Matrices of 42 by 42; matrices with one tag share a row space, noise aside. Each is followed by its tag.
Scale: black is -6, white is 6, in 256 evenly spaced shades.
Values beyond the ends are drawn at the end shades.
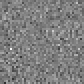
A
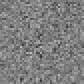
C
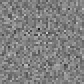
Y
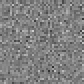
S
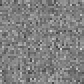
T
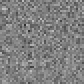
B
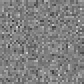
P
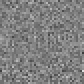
S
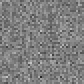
T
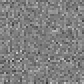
P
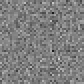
T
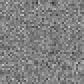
P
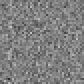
Y
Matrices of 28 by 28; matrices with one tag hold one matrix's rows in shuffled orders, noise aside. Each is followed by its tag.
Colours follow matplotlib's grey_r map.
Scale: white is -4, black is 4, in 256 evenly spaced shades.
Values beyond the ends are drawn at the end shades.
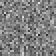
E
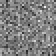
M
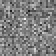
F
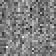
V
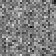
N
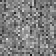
V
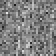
V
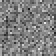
M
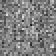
V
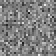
M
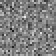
F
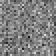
M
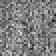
N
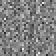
E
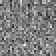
F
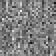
N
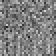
M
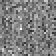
N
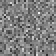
E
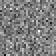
E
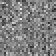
N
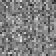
N
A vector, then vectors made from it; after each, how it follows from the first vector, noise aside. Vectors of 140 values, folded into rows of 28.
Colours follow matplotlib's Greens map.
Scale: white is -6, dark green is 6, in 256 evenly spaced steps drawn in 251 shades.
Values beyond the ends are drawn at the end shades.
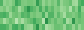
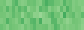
wrapped around, shrunk.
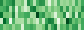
wrapped around, negated, scaled up.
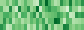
reversed, scaled up.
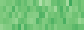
wrapped around, shrunk.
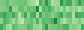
reversed.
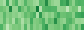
reversed.
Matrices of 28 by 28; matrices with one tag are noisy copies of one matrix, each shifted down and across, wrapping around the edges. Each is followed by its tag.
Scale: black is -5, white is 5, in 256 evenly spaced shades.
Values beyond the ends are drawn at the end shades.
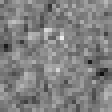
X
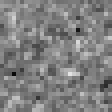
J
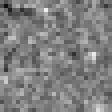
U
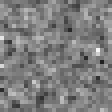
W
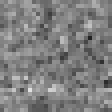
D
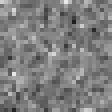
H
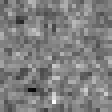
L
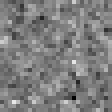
H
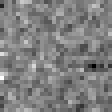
L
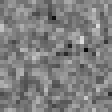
W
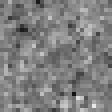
X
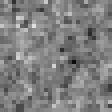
X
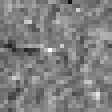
U
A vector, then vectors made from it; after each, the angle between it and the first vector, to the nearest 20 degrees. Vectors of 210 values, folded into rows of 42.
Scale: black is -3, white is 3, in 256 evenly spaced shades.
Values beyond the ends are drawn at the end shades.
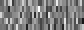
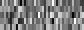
100 degrees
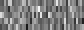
20 degrees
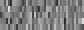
160 degrees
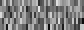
40 degrees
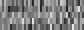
80 degrees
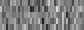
100 degrees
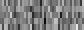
100 degrees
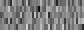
160 degrees
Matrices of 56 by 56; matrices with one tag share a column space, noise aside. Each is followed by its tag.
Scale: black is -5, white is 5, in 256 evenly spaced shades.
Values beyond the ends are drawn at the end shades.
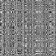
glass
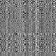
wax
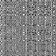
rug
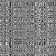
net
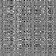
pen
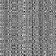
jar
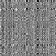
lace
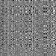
pen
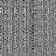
pen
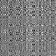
rug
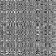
glass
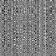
pen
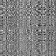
rug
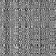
lace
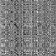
glass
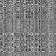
wax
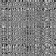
lace
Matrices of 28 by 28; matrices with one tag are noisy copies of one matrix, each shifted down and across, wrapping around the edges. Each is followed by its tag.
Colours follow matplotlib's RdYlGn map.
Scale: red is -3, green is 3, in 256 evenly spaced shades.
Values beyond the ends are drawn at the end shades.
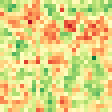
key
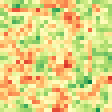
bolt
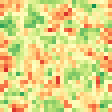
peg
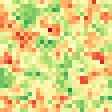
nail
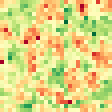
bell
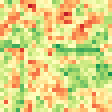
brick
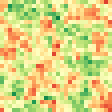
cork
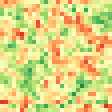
nail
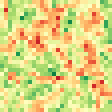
bolt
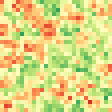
nail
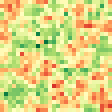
nail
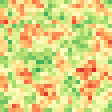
bell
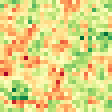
bolt
